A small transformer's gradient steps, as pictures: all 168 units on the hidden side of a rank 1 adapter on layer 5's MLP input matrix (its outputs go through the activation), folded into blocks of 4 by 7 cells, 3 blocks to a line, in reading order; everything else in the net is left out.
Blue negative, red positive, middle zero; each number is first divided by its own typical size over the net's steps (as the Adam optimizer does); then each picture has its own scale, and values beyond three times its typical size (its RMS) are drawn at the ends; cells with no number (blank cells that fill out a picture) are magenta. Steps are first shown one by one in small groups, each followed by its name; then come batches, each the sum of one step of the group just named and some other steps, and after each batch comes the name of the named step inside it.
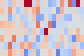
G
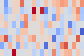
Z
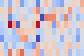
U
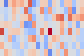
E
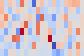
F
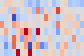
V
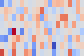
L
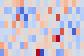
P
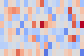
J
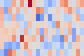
G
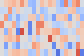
F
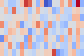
G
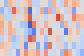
E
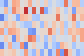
E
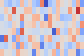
J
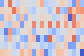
J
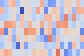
U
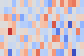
P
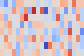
Z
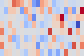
E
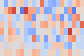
J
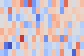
E
